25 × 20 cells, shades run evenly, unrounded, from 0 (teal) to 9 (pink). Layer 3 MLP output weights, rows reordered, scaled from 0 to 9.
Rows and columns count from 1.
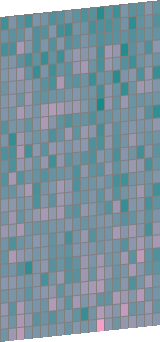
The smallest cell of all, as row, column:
8, 13
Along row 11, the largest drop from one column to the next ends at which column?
4
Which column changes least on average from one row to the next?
5
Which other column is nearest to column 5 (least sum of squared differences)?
17
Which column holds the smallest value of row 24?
11
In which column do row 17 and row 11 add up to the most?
3
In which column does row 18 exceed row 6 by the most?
15
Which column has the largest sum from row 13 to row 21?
18
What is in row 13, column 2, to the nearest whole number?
6
